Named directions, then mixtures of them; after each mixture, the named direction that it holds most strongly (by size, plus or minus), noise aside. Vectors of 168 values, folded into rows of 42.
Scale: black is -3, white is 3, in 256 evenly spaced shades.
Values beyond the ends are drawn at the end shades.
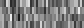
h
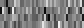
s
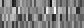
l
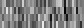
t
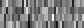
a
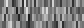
a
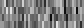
t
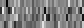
s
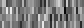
t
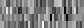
t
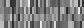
h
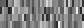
s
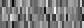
l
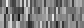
a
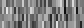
t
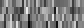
a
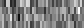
h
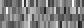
a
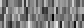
a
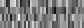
h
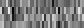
h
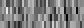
t
